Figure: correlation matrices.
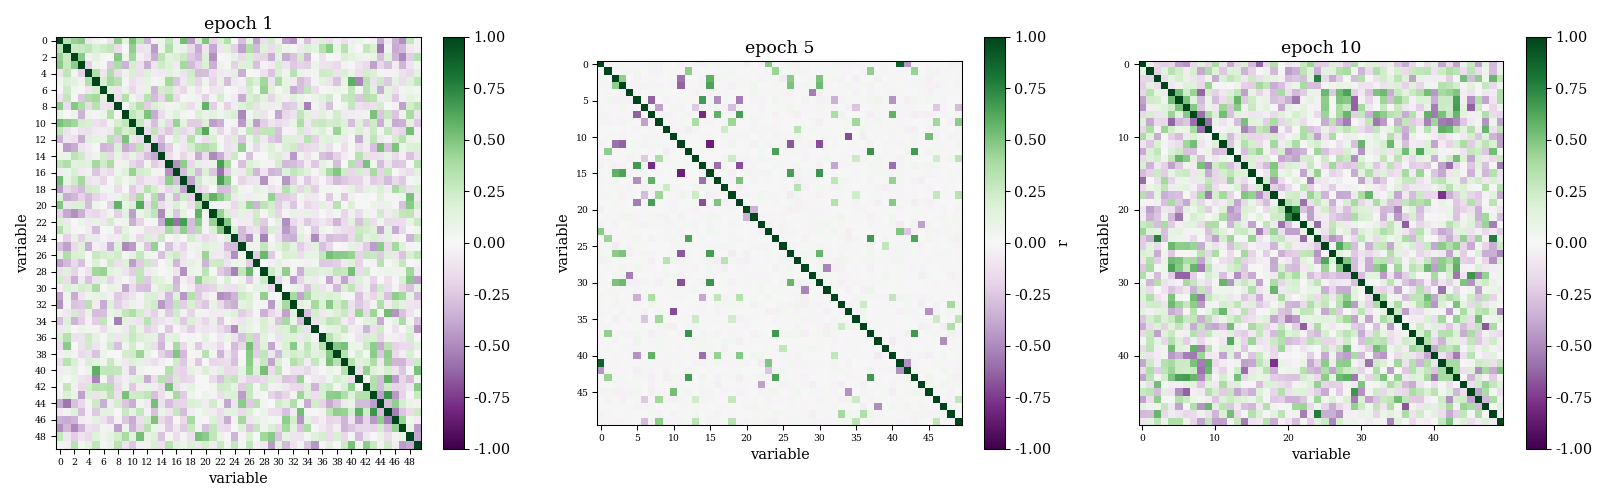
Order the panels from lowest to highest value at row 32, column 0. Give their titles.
epoch 1, epoch 5, epoch 10
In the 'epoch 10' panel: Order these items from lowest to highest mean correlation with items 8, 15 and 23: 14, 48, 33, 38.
33, 48, 38, 14
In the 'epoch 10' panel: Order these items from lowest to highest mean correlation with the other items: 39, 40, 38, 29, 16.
40, 29, 16, 38, 39
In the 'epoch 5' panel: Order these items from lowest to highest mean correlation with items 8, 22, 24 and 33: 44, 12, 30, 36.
44, 30, 36, 12
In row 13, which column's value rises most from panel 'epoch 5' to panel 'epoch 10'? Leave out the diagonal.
6
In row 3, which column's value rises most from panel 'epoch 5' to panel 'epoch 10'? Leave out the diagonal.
11
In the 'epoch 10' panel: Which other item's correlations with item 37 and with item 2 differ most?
24
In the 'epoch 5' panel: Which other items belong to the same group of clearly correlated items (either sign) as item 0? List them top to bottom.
23, 41, 42
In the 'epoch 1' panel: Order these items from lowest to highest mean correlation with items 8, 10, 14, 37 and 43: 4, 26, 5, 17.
17, 5, 4, 26
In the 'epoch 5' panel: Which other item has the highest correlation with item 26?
15
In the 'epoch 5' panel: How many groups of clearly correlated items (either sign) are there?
14
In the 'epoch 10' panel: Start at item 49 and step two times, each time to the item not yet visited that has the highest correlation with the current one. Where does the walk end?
9
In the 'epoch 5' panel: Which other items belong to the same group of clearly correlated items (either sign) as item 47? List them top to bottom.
38
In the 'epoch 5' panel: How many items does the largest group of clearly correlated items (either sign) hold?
7
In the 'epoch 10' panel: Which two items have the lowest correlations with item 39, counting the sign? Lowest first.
8, 40
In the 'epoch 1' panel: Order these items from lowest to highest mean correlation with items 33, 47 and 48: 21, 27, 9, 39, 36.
39, 36, 27, 21, 9
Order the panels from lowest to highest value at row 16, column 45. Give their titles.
epoch 5, epoch 10, epoch 1
